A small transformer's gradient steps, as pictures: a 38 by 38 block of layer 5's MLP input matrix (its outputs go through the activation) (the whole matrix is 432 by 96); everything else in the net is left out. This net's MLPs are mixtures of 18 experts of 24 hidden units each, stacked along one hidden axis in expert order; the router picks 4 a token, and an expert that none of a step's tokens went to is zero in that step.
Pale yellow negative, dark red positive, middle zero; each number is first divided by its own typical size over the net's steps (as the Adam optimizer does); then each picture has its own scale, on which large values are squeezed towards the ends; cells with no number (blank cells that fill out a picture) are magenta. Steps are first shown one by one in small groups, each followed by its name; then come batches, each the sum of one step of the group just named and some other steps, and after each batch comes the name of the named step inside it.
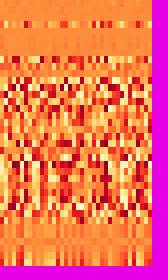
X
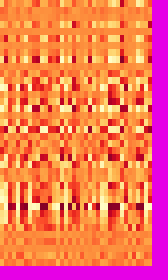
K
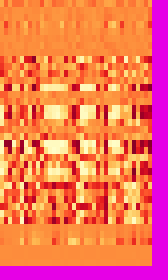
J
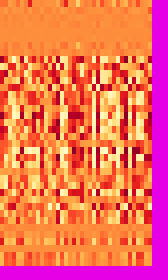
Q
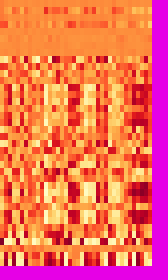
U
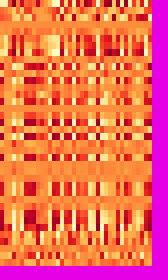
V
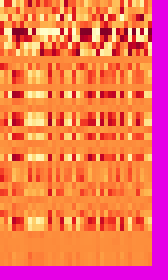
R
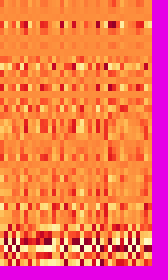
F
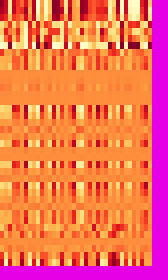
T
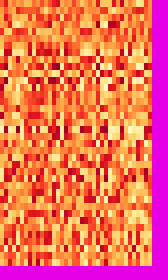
F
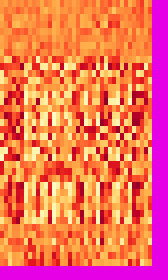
R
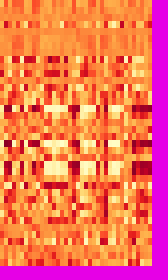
J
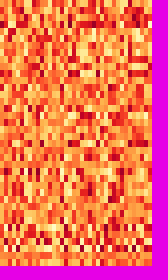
F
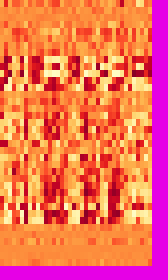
R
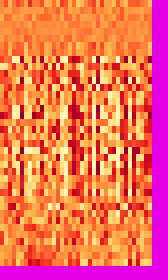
Q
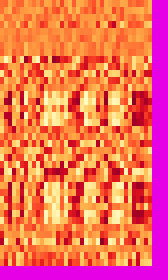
U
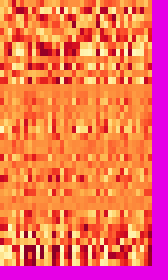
V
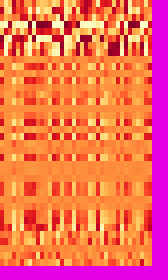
V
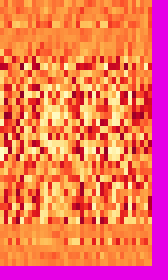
J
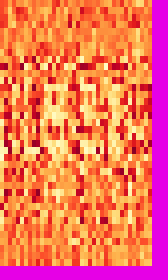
J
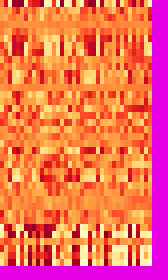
V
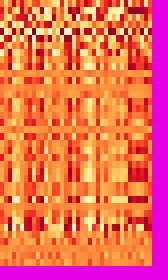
V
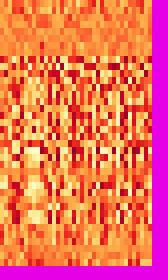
Q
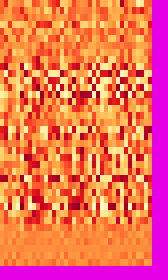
K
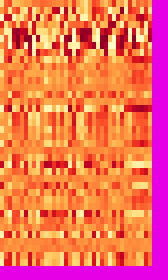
R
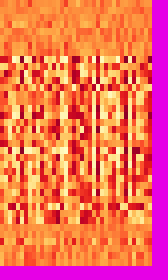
Q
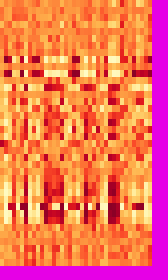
K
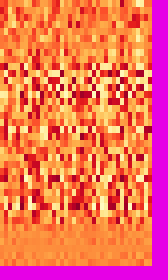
K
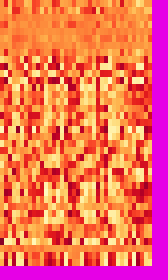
U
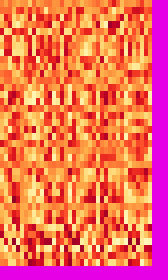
F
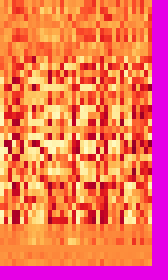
J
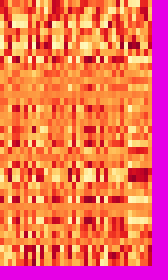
T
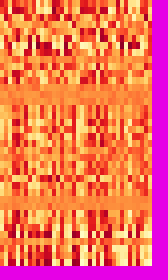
T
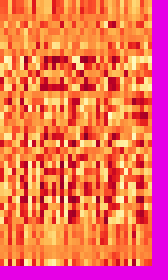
T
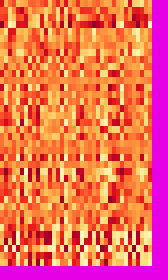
F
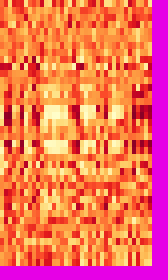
J
